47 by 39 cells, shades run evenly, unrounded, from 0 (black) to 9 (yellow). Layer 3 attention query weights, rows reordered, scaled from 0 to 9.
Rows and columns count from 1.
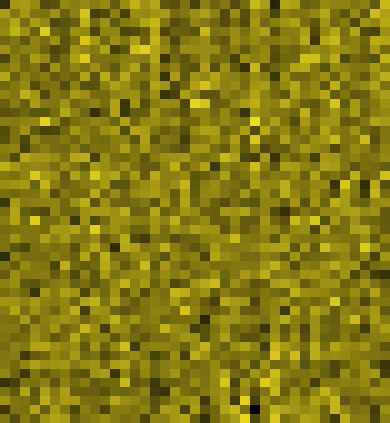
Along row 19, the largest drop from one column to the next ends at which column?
22
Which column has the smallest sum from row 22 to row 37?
26
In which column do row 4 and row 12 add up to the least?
13
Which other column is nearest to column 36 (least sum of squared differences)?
12
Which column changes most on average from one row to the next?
34
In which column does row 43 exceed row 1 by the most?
28
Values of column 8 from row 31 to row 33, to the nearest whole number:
3 4 6
